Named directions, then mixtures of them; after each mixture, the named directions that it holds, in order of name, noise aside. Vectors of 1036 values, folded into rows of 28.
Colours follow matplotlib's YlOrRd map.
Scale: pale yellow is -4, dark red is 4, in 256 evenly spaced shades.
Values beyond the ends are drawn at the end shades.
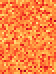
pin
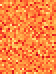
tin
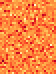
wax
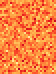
pin, wax.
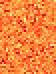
tin, wax.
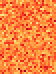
pin.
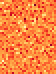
wax.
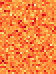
wax.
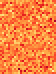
pin.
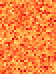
pin.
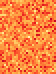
pin, wax.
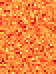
wax.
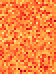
pin.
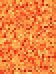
pin, tin.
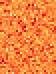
wax.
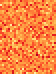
tin.
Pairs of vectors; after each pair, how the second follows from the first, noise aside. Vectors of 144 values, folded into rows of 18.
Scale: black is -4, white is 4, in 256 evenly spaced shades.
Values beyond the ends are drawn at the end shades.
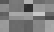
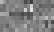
negated, partly zeroed.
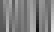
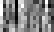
reversed, scaled up.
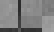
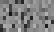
shuffled.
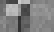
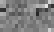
wrapped around, negated, partly zeroed.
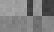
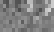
negated, partly zeroed.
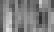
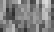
reversed.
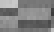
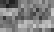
negated.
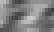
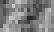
negated.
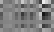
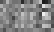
negated.
